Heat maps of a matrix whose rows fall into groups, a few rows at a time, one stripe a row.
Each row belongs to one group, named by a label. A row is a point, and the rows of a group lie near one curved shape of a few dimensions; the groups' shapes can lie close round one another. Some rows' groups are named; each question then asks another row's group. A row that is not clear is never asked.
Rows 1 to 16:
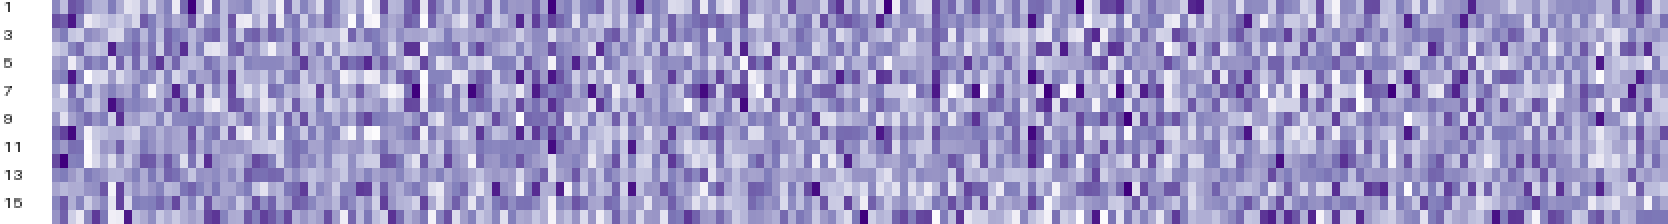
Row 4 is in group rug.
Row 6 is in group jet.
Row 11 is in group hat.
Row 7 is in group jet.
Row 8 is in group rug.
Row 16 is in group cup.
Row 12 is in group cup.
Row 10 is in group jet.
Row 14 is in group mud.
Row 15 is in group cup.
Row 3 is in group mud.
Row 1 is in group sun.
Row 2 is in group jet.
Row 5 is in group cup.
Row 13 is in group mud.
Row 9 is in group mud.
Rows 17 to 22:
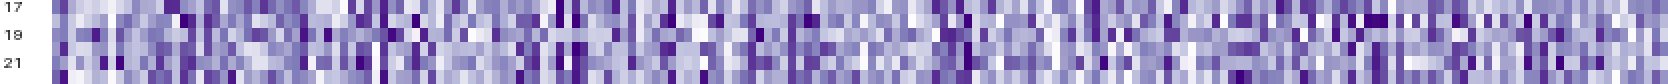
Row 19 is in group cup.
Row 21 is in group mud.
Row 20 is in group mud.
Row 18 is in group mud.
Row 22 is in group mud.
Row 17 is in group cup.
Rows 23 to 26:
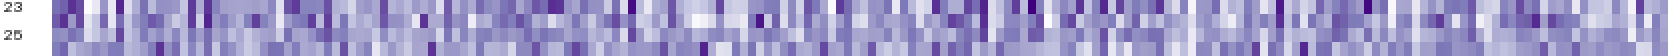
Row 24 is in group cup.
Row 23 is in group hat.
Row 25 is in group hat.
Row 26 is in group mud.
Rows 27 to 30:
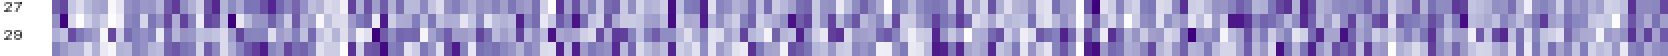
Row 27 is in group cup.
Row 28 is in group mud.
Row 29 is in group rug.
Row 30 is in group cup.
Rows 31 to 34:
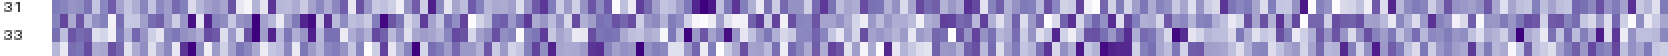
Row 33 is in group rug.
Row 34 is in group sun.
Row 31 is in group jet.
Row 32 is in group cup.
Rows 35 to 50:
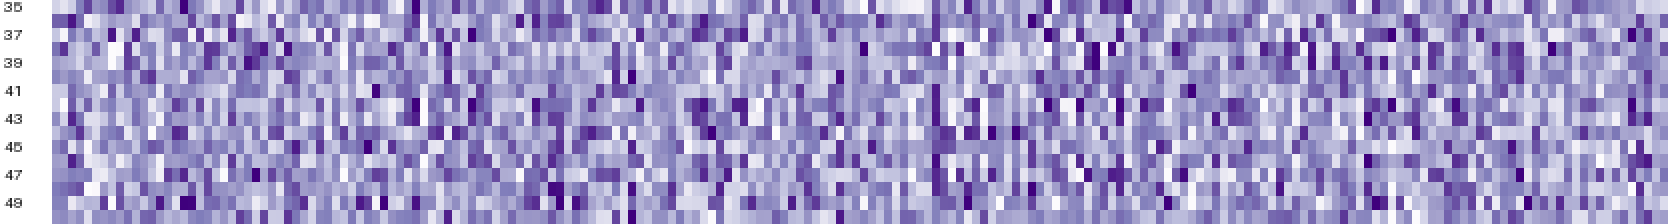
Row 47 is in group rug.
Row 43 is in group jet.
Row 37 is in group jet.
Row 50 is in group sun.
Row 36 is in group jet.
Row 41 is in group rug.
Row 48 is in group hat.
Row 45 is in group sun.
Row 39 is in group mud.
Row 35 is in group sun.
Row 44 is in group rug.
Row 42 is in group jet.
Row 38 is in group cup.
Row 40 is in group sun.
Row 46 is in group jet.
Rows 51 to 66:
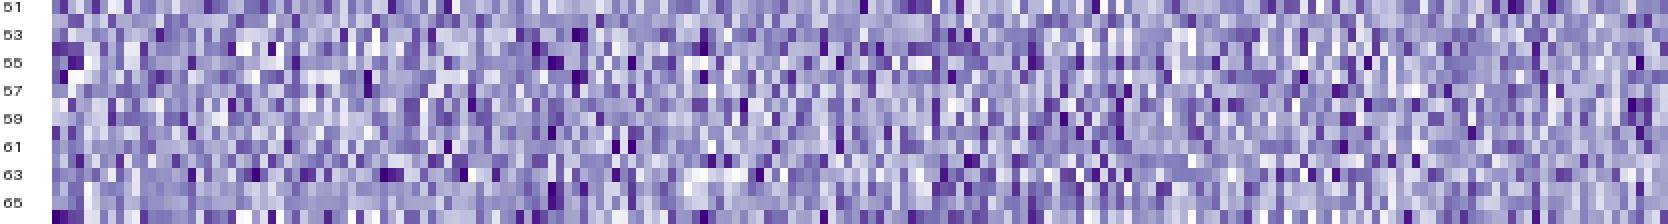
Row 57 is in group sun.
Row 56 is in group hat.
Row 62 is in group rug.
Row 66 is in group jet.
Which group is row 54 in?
jet
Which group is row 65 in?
hat
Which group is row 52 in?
rug
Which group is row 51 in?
cup
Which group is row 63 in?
cup
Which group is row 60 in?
sun
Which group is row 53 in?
mud
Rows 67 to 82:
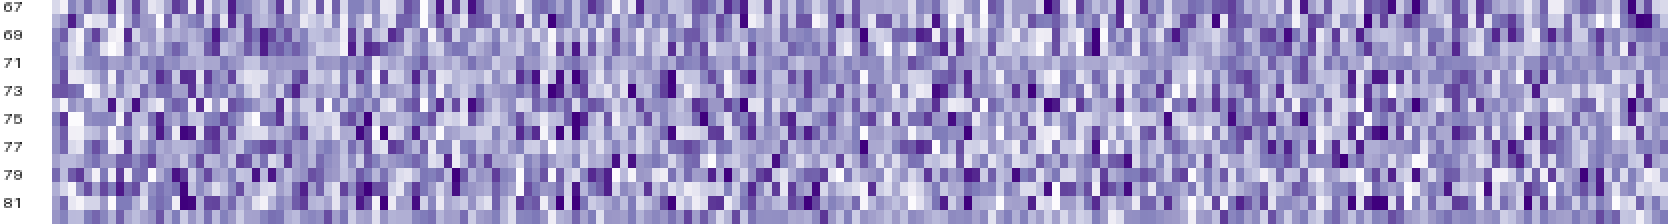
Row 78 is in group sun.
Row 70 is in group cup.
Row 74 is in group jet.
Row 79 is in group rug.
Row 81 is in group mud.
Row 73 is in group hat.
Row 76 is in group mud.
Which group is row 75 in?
hat
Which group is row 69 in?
cup
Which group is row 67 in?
jet
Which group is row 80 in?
sun
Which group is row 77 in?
cup
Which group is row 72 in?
mud
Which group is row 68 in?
jet
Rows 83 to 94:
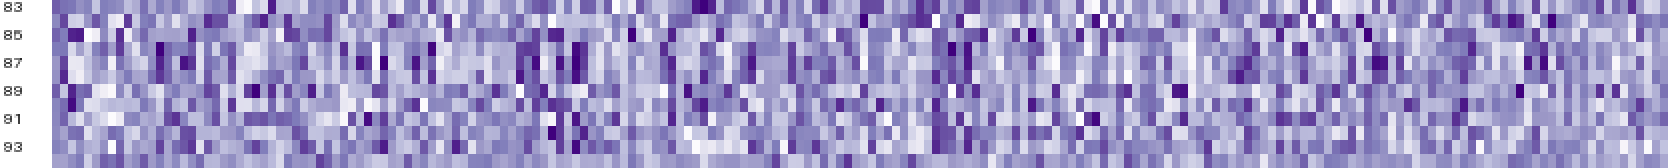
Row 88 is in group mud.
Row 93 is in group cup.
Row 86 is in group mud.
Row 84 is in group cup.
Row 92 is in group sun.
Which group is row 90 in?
jet
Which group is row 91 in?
cup
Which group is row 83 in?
jet
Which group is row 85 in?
hat
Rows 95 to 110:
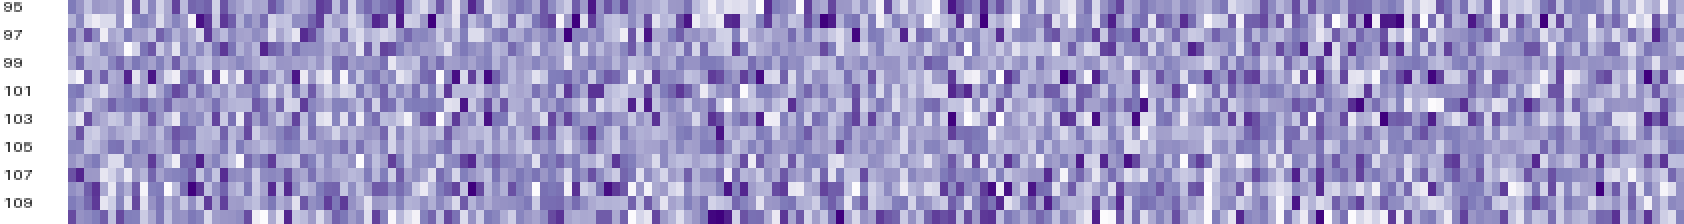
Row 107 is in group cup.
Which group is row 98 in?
mud
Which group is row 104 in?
mud
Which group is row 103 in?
jet
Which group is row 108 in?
rug
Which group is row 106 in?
rug
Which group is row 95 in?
cup
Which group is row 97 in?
sun
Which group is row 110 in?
jet
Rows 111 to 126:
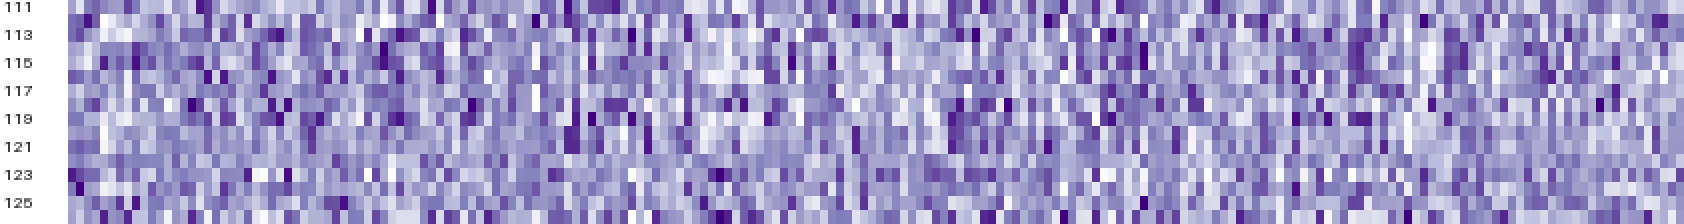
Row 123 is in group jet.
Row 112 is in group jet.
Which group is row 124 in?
cup
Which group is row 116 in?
cup
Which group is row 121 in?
hat
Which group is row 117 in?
mud
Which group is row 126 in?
jet
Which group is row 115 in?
sun
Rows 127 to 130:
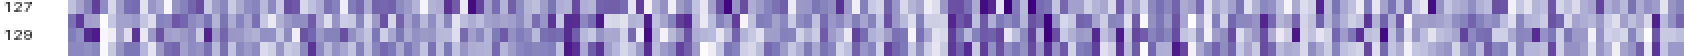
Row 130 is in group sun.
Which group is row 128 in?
hat
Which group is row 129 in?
hat
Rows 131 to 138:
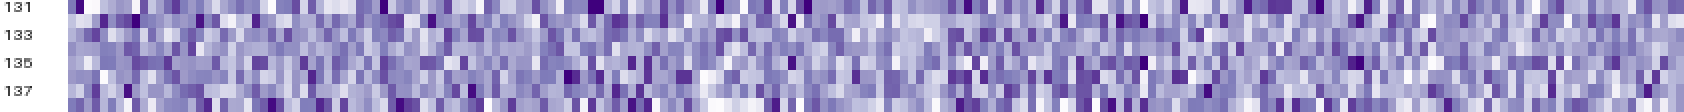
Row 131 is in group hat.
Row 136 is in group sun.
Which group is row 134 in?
mud
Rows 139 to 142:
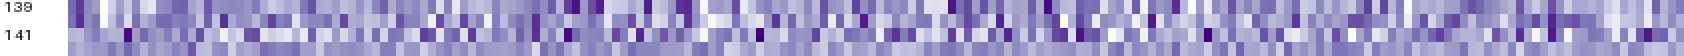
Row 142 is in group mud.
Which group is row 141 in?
rug
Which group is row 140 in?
cup
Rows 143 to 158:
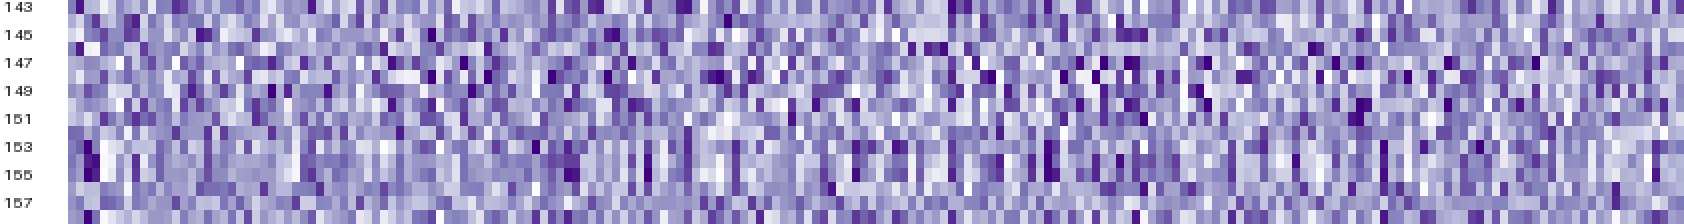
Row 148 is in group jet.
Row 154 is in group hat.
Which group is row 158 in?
jet
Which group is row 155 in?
hat
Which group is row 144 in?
rug
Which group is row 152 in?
cup
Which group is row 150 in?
rug
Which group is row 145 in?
sun
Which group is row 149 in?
rug
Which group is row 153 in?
jet
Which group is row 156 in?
mud
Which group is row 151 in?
sun
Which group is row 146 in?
hat
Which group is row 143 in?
hat
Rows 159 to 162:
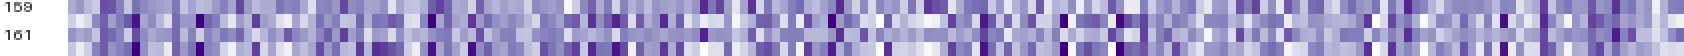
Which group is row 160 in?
sun
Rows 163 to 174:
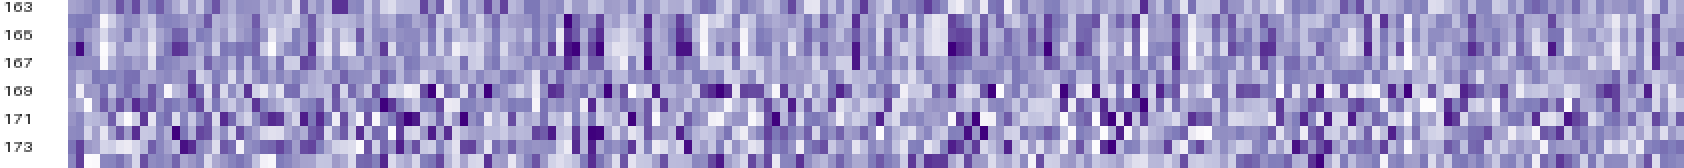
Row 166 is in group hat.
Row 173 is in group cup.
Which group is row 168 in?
mud
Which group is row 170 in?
sun
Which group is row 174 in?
hat
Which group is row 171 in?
cup
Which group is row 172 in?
mud
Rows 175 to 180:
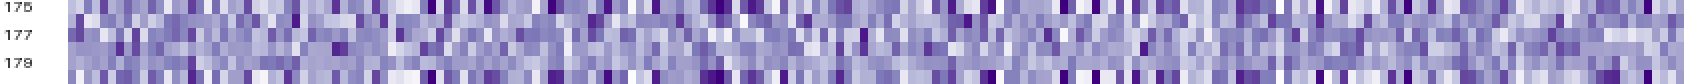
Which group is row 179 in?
mud
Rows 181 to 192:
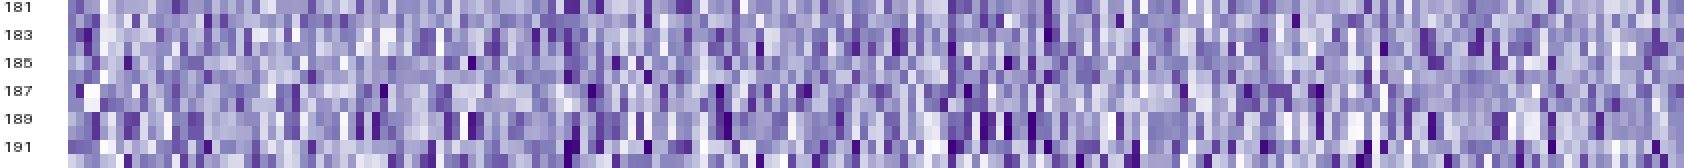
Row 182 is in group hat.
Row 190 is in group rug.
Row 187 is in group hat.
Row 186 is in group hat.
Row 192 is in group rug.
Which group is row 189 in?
rug
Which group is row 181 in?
hat
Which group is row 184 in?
jet
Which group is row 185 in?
rug
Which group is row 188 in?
hat
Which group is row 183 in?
jet
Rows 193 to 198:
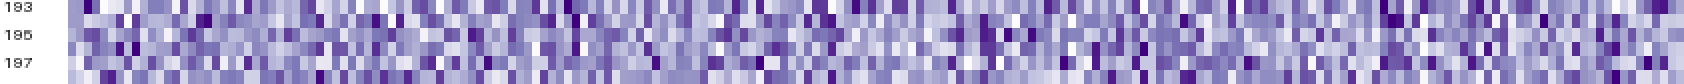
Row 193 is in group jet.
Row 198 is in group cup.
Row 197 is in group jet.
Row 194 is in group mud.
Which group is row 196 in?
mud
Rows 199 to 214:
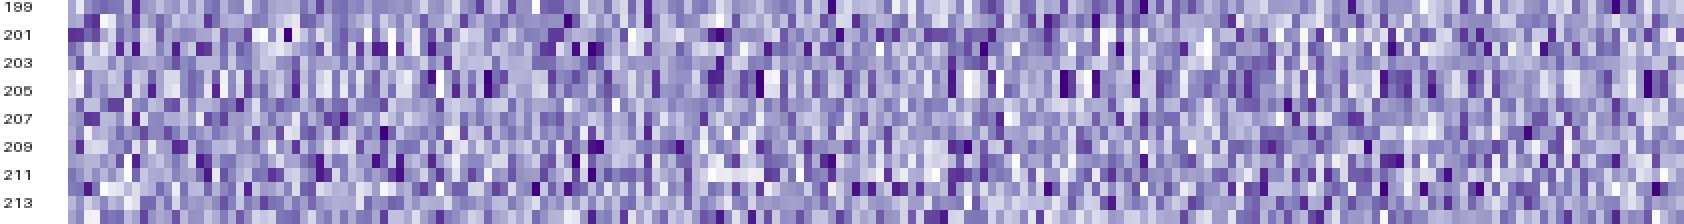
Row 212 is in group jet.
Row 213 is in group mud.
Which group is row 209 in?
hat
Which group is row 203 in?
mud
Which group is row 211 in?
cup
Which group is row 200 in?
hat
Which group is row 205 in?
jet
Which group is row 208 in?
sun
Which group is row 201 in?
jet
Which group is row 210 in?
mud
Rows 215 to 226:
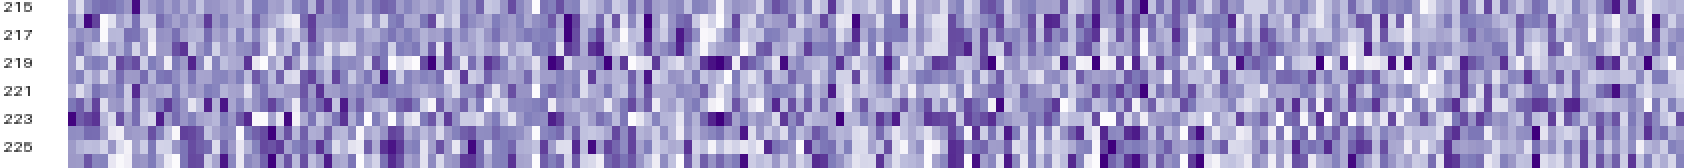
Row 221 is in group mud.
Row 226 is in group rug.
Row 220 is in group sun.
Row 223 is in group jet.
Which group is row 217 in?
sun
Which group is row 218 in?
hat
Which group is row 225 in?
cup
